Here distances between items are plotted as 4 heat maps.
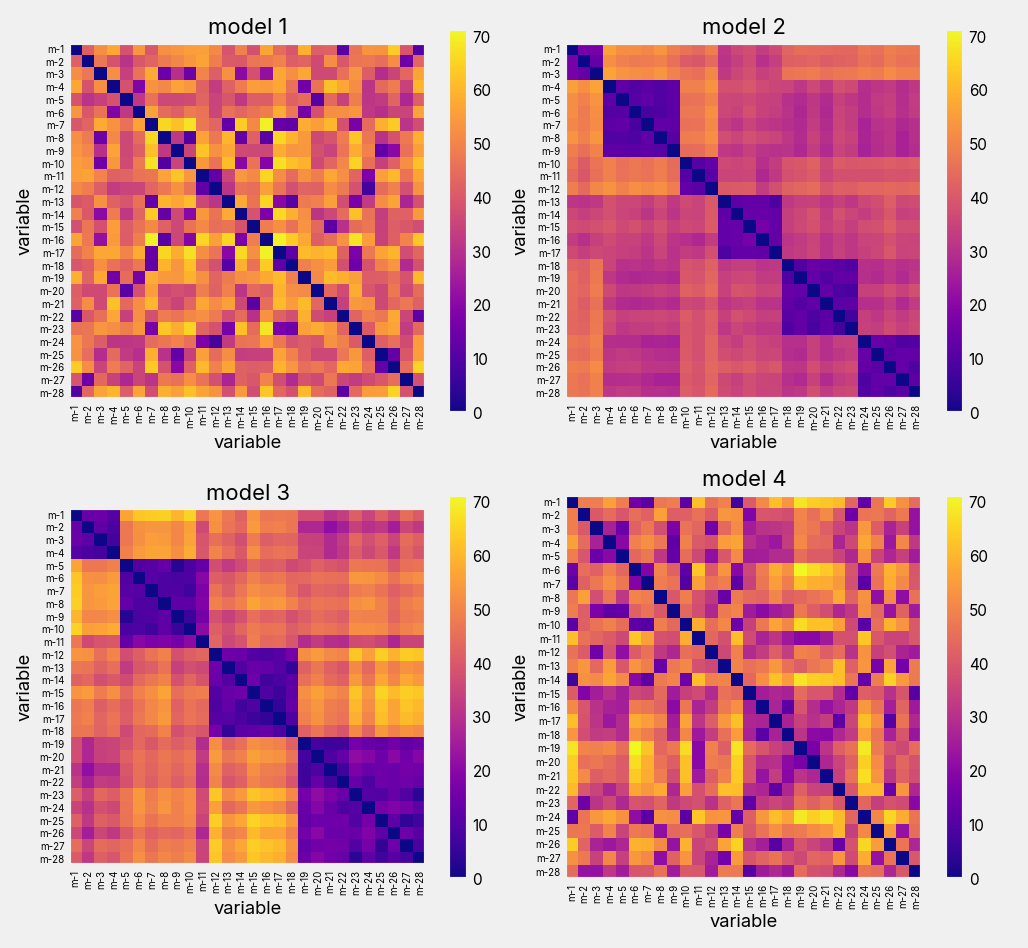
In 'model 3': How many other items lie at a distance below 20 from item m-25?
9
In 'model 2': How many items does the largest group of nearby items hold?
6
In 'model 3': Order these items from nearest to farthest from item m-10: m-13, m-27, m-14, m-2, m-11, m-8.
m-8, m-11, m-13, m-14, m-27, m-2
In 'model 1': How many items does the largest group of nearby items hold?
5
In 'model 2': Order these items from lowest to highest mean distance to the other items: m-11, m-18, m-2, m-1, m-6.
m-18, m-6, m-11, m-2, m-1
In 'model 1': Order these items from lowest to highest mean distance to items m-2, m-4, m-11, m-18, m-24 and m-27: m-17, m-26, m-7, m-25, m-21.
m-7, m-17, m-25, m-26, m-21
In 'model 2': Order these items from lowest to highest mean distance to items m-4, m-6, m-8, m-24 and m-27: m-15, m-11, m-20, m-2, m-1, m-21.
m-21, m-20, m-15, m-11, m-2, m-1
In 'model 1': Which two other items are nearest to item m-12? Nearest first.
m-24, m-11
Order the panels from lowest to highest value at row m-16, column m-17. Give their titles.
model 3, model 2, model 4, model 1
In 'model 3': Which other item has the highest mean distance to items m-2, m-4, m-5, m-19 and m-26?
m-15
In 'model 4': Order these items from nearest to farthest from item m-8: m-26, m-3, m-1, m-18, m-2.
m-3, m-18, m-1, m-26, m-2
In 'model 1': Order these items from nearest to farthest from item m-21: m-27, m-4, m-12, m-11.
m-27, m-12, m-11, m-4
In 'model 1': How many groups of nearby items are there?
9
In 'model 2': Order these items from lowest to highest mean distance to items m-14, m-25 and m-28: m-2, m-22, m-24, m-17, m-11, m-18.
m-24, m-17, m-18, m-22, m-11, m-2
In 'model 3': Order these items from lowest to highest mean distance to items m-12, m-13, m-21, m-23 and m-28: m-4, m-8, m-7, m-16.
m-16, m-4, m-7, m-8
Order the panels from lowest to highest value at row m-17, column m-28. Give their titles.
model 4, model 2, model 1, model 3
